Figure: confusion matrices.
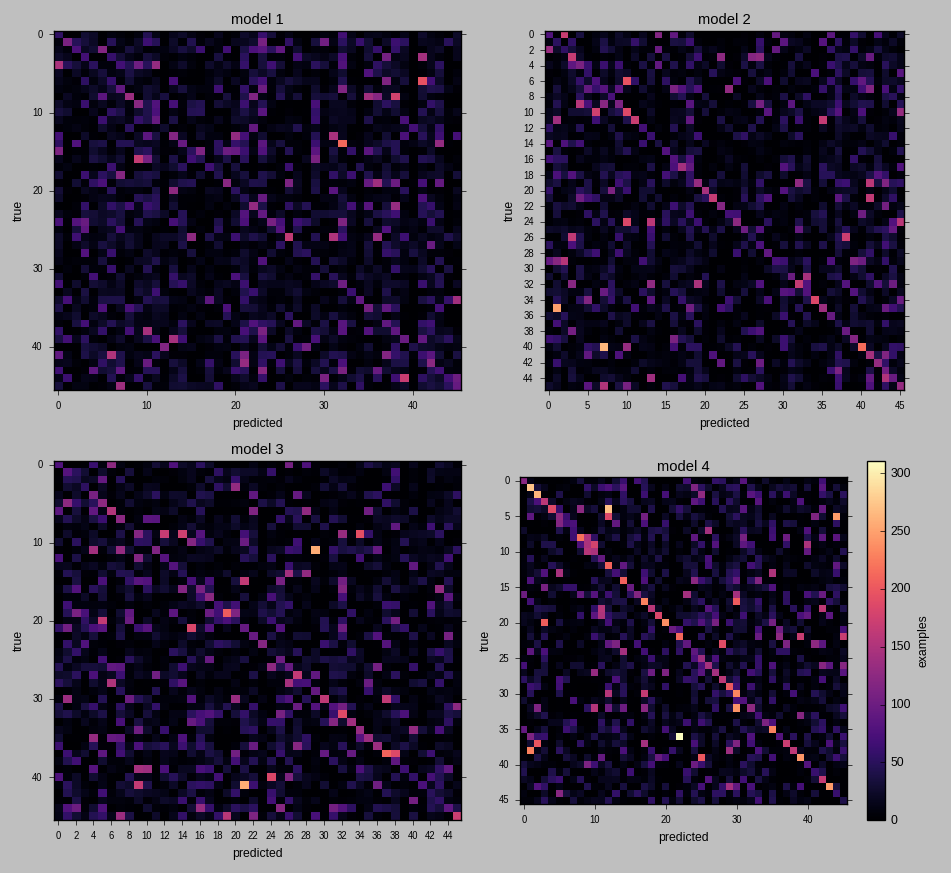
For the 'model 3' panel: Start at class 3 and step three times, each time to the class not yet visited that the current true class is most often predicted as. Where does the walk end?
1
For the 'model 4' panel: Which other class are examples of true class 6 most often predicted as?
5
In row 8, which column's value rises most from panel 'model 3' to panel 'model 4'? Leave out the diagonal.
9
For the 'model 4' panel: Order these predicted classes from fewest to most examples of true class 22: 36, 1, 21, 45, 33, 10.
21, 1, 10, 33, 36, 45
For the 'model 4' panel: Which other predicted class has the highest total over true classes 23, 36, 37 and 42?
22
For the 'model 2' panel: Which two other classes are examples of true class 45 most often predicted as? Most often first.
7, 10
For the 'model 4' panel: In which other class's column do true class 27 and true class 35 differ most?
10
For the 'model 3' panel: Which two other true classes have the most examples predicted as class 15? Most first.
21, 10
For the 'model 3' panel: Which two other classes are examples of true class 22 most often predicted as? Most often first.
44, 36
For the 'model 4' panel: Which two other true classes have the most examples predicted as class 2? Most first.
37, 32
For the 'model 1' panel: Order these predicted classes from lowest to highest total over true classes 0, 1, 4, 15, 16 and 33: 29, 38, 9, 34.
34, 38, 29, 9
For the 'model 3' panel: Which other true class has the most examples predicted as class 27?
36
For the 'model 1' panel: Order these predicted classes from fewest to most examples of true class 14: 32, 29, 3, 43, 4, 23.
3, 4, 29, 23, 43, 32
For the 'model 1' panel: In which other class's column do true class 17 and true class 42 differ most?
21
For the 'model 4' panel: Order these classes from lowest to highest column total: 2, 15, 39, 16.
16, 15, 39, 2
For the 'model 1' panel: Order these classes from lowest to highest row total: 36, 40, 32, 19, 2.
36, 40, 32, 2, 19
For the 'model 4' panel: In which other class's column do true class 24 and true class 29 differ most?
14
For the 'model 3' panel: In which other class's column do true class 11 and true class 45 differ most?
29
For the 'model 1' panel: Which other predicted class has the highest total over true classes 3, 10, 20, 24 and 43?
32
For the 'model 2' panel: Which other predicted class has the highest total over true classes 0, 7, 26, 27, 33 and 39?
16
